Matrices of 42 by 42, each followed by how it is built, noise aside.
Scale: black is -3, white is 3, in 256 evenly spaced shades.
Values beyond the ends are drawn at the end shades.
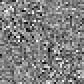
block diagonal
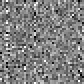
uneven columns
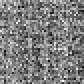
blocks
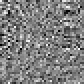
low rank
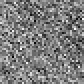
Toeplitz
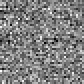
blocks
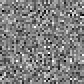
low rank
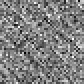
Toeplitz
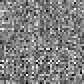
low rank
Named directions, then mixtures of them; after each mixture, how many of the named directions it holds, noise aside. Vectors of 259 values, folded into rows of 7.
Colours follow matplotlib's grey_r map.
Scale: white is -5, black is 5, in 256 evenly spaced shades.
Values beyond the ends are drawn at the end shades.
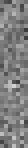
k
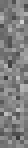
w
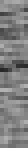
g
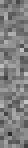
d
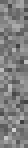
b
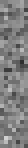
three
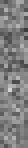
four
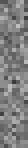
three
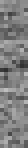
two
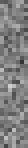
two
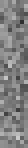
one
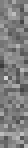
four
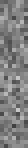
three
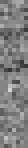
three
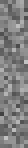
two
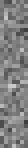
three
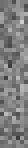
one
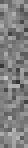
four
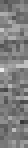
two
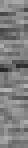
one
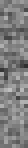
four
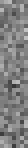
one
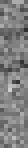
three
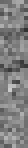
three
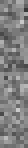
three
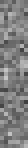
two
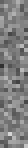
two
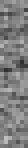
three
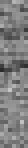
two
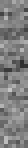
four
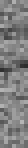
three
